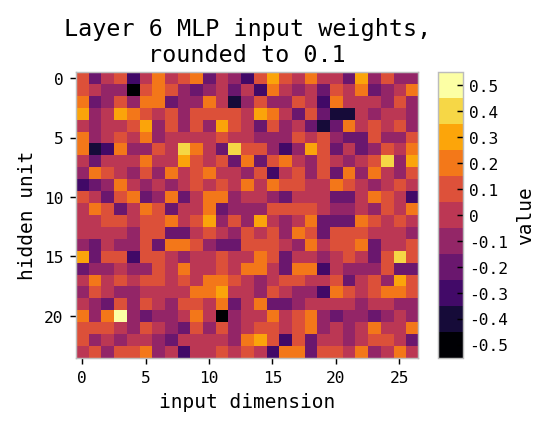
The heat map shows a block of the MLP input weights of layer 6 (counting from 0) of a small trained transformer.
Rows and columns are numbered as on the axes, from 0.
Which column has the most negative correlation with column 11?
18
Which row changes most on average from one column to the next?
6
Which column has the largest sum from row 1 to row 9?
5
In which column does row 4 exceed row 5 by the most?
21
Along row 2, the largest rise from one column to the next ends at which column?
20
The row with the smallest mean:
1
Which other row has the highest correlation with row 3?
12
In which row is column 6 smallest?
14
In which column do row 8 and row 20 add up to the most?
3
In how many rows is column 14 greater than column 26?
11
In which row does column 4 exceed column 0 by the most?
9
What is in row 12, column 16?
-0.1
